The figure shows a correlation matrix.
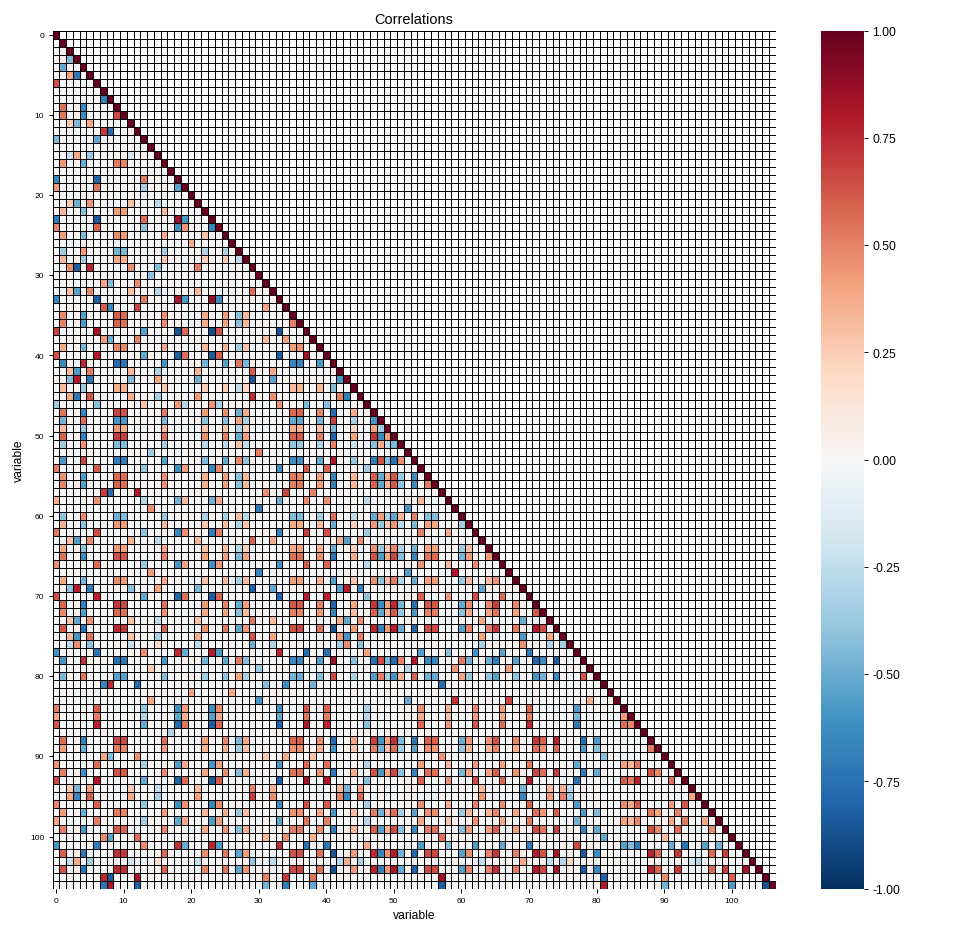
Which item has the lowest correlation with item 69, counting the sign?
29
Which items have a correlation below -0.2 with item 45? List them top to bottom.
3, 15, 43, 69, 76, 103
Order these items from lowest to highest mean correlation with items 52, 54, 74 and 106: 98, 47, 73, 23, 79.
23, 79, 73, 98, 47
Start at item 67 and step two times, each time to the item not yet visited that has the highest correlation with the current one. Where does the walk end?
83
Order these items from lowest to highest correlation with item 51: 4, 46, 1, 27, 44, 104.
104, 1, 44, 46, 27, 4
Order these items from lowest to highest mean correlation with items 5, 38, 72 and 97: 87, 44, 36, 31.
87, 31, 44, 36
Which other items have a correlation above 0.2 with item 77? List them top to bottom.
13, 18, 23, 33, 46, 101
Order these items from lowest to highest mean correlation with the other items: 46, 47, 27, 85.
27, 46, 85, 47
